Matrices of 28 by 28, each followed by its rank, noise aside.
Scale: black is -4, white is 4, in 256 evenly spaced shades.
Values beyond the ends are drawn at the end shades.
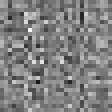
five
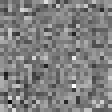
seven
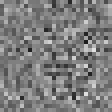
six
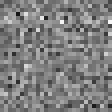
six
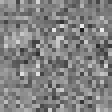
five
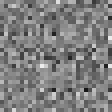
four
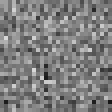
seven
